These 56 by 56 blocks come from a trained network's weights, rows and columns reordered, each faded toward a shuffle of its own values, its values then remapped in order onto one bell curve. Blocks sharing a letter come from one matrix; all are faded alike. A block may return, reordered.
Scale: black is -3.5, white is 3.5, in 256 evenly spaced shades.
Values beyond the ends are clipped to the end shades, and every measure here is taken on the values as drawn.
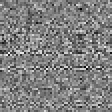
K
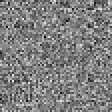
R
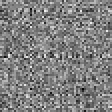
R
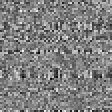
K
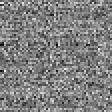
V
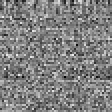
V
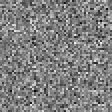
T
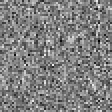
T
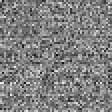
V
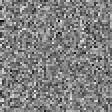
T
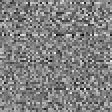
K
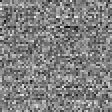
V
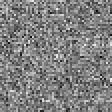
V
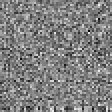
R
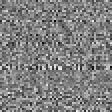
K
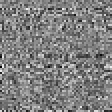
K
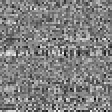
K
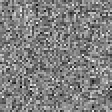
T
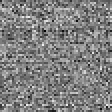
V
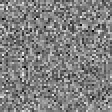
T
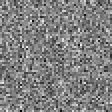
T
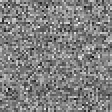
V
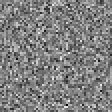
T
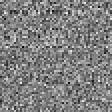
R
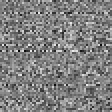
K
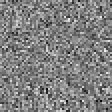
T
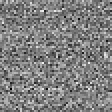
V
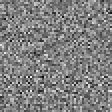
R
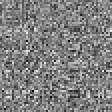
R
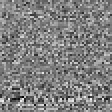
K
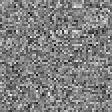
R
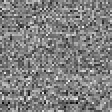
V
